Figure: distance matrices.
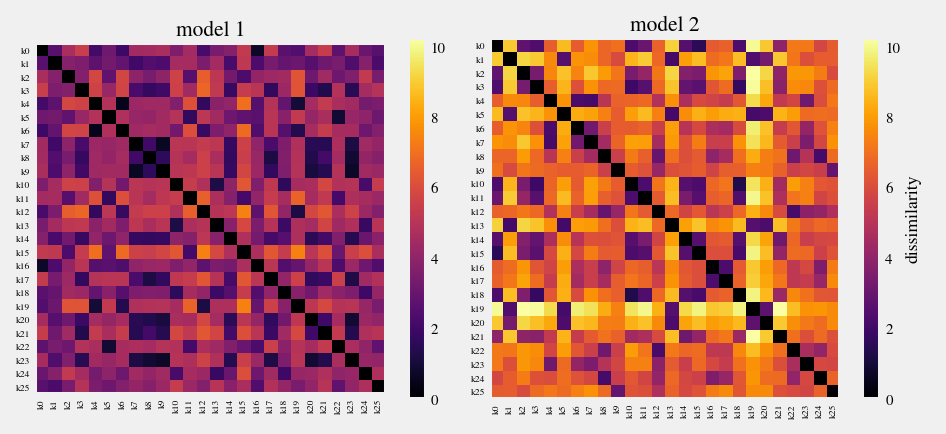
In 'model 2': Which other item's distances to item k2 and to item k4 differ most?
k7
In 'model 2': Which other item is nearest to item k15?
k0
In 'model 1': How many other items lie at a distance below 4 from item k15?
4
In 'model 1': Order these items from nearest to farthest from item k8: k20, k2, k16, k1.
k20, k1, k2, k16
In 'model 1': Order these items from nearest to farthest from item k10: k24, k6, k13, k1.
k13, k24, k6, k1
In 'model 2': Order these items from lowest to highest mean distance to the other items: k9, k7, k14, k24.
k14, k24, k9, k7
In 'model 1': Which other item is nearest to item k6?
k4
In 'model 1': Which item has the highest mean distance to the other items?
k15
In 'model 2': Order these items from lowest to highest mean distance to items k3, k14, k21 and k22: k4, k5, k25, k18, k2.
k18, k2, k4, k25, k5
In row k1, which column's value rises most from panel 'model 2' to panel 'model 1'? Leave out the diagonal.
k13
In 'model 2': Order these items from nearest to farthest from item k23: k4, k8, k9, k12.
k4, k12, k8, k9
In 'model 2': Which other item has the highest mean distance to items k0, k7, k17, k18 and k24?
k19
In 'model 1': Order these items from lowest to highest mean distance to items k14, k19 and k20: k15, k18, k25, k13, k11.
k18, k25, k13, k11, k15
